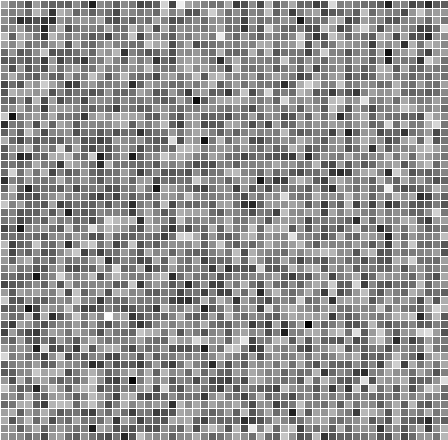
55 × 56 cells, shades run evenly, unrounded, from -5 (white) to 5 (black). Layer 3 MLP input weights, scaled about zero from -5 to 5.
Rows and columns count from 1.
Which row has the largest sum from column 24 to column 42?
24
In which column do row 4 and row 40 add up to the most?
53
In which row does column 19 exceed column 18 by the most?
34
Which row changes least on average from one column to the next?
14
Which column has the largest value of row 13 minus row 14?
25
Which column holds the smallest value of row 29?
12
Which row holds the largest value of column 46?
47
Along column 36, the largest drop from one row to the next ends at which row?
43
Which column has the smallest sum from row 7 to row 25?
46
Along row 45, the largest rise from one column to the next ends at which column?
9
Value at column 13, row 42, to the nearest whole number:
2
